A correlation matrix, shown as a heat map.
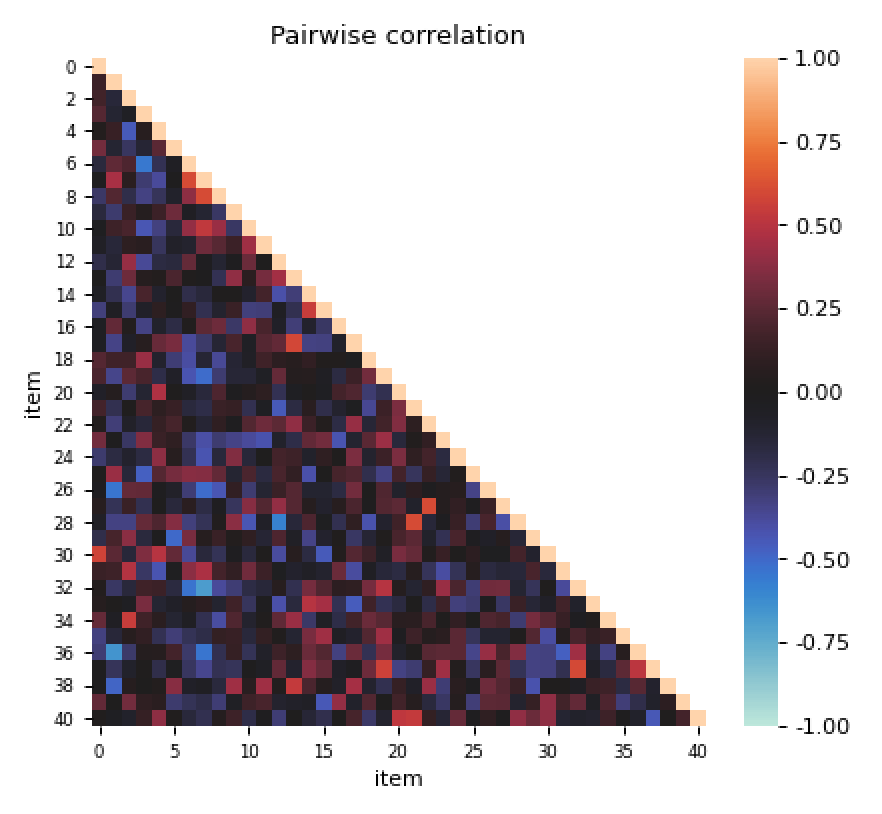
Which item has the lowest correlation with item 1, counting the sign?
36
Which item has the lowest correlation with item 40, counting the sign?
37
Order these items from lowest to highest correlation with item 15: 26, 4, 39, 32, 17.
39, 17, 26, 4, 32
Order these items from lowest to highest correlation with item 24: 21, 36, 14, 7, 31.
7, 31, 14, 21, 36
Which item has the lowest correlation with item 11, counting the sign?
23
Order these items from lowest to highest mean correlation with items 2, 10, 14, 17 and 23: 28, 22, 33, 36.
28, 33, 36, 22
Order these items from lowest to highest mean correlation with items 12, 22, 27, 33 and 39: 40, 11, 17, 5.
5, 40, 17, 11
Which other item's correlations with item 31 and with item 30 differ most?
4
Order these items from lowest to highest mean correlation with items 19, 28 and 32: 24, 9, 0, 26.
9, 0, 24, 26
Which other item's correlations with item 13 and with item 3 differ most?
12
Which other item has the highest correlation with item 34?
2
